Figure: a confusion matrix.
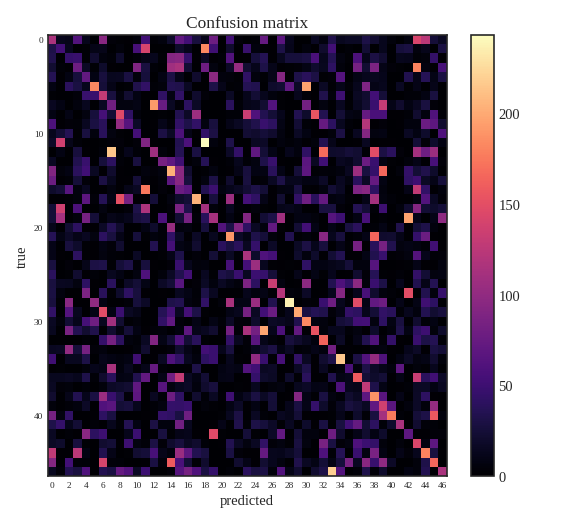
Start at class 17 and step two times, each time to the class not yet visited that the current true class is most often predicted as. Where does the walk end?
31
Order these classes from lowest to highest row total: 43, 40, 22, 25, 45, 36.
25, 22, 43, 40, 36, 45
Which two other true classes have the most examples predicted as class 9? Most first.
17, 46
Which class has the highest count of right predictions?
28
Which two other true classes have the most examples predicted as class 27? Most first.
19, 4
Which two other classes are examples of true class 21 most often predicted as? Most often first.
38, 32
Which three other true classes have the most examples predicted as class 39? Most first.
14, 7, 40
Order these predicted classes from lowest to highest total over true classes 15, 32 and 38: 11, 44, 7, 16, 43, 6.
11, 16, 44, 43, 7, 6
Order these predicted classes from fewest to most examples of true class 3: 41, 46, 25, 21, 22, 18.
41, 21, 25, 46, 18, 22
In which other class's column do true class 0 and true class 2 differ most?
43
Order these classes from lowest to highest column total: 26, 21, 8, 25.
8, 26, 25, 21
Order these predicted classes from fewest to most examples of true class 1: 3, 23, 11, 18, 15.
3, 15, 23, 11, 18
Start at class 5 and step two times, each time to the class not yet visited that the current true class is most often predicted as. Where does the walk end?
7
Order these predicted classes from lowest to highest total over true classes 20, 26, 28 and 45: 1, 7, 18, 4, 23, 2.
1, 4, 7, 18, 23, 2
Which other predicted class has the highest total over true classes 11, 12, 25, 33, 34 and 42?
18
